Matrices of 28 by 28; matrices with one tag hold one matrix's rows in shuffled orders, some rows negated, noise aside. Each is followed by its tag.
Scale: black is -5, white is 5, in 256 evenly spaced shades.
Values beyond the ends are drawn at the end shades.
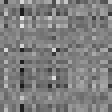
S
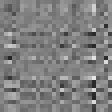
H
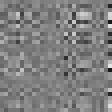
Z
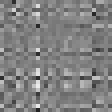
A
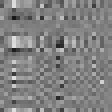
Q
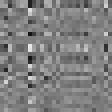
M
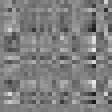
H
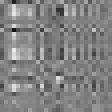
Q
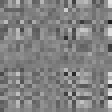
Z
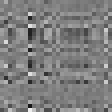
M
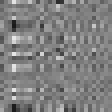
Q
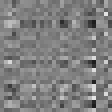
H
